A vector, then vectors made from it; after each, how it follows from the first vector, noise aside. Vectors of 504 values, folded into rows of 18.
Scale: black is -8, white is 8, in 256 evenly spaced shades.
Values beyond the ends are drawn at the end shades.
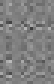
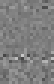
reversed, negated, partly zeroed.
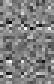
scaled up.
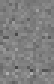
wrapped around, partly zeroed.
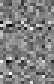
negated, scaled up.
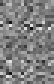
scaled up.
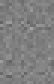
negated, shrunk.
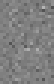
wrapped around, partly zeroed.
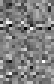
negated, scaled up.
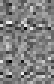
negated, scaled up.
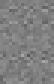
reversed, negated, shrunk.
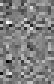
negated, scaled up.
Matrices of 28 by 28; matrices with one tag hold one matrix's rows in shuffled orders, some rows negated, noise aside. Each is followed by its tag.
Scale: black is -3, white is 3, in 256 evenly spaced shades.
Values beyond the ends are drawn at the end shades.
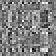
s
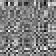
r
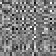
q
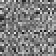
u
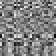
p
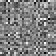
r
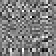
s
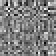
r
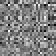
r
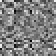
p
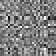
r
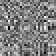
r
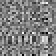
s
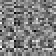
p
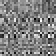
u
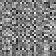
q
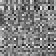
u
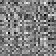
r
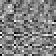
p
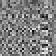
s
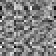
p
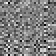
r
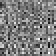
u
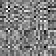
r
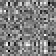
r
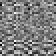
p
